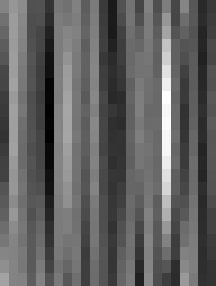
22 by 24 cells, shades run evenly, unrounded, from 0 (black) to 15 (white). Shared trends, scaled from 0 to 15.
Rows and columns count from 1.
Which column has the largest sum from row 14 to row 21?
19
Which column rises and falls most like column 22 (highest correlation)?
12
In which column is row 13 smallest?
6
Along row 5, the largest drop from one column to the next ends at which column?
20
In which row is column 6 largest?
22
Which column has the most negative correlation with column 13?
9
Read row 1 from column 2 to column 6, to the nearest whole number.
9 8 5 5 3
